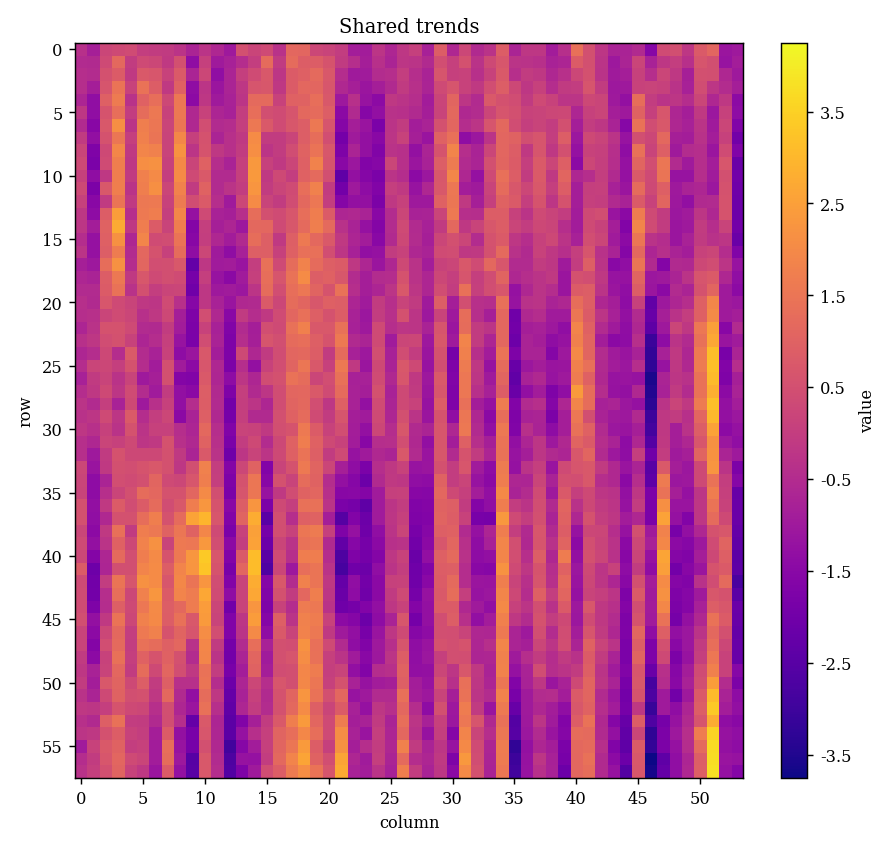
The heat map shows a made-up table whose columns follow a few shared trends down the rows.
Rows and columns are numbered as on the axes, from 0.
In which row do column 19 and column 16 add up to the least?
0
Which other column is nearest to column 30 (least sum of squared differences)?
8
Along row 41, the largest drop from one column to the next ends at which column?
15
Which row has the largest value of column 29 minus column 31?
7
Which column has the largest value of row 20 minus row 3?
51
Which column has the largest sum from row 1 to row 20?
3
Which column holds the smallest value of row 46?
53
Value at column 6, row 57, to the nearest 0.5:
-1
